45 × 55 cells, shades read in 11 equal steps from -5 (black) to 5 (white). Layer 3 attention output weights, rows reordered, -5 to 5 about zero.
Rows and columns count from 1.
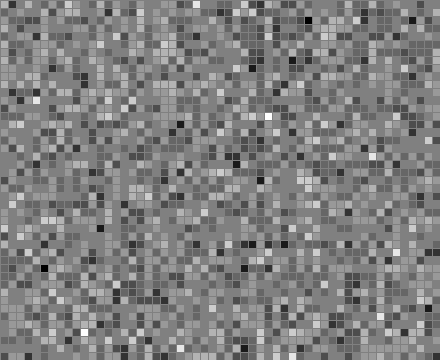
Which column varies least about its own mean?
26
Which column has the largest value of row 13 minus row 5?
5
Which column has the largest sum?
14
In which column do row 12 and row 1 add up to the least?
2
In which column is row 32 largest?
50
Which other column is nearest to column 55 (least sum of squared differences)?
20
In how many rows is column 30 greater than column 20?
12
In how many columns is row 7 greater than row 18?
23
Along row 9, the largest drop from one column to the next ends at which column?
32
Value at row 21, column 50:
-3
